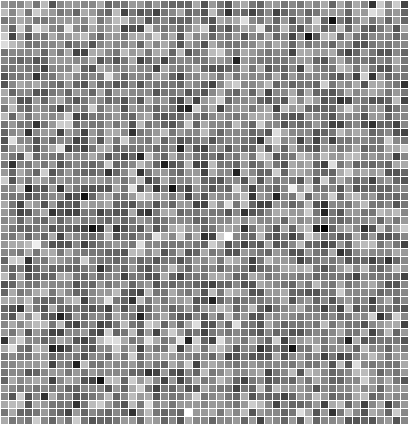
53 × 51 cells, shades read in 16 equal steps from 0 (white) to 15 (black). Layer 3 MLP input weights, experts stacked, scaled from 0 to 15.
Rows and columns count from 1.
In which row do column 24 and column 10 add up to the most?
43
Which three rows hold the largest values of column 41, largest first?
29, 27, 26
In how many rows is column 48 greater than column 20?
20
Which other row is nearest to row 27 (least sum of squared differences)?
34
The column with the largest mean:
11
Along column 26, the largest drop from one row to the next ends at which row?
4
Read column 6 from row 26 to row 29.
10 5 9 7
